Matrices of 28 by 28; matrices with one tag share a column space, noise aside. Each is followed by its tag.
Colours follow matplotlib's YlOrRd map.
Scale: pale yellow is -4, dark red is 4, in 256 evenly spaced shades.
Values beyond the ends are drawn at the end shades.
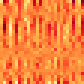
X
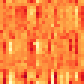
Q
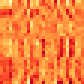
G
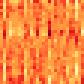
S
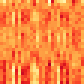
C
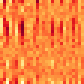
X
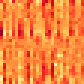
S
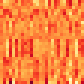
G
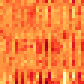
Q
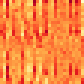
S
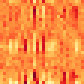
Q
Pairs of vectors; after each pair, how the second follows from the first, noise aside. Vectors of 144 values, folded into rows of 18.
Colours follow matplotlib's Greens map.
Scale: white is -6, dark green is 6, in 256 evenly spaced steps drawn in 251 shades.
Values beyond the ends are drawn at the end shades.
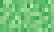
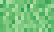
sign-scrambled.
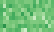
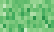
sign-scrambled.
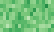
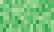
wrapped around.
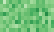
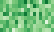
wrapped around, scaled up.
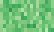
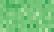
partly zeroed.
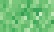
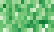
wrapped around, scaled up.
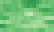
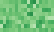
sign-scrambled.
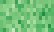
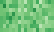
reversed.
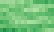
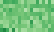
sign-scrambled.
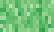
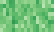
reversed.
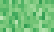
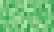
wrapped around.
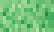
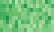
reversed.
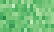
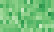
reversed.
